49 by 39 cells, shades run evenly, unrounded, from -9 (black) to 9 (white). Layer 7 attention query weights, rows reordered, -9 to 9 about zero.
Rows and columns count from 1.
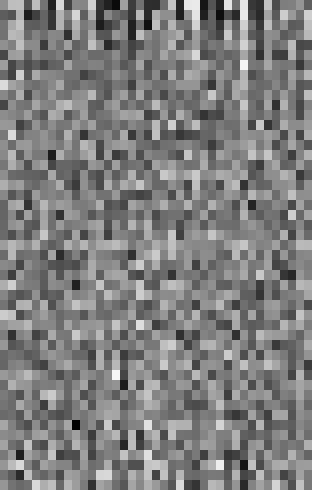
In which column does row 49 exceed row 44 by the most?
23
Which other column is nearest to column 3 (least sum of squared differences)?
8
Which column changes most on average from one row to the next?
18
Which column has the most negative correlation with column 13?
25
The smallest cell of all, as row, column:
43, 10
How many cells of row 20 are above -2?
30
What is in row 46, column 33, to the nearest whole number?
-2
